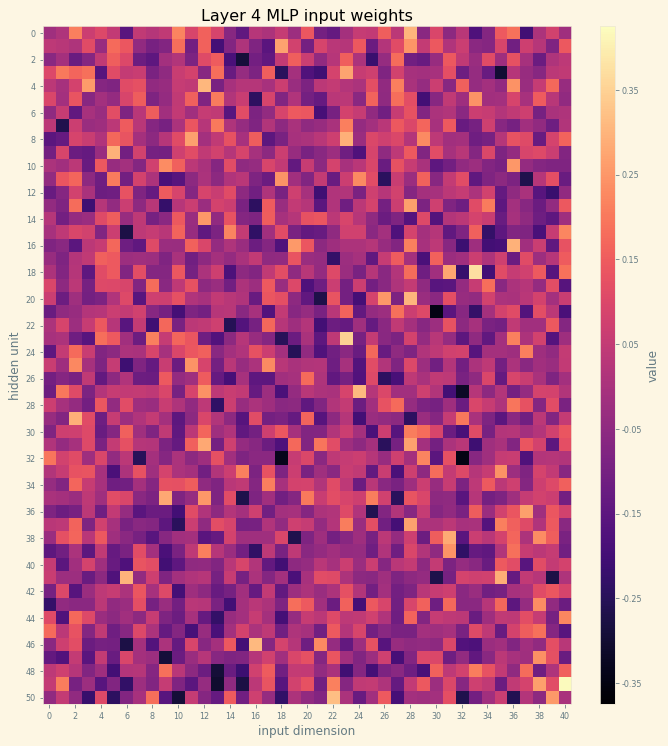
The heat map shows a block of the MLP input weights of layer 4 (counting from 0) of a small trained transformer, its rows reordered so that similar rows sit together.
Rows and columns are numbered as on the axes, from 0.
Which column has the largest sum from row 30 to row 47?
38
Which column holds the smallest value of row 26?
26
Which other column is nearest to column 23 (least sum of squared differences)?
29
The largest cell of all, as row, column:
49, 40
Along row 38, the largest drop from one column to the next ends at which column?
32
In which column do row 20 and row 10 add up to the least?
21
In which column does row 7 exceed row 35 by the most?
27
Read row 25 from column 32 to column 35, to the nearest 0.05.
-0.1 0 0.05 -0.1
